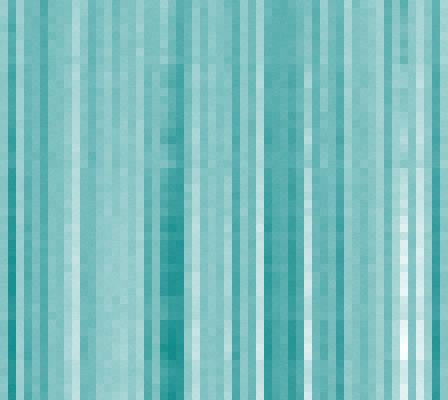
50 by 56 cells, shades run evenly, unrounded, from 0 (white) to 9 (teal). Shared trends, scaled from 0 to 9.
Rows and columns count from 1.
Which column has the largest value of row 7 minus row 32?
51
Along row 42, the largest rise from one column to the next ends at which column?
34
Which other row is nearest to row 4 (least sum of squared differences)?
7
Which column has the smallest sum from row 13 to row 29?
53
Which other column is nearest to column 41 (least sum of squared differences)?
11
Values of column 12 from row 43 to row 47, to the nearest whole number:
5 5 5 5 5
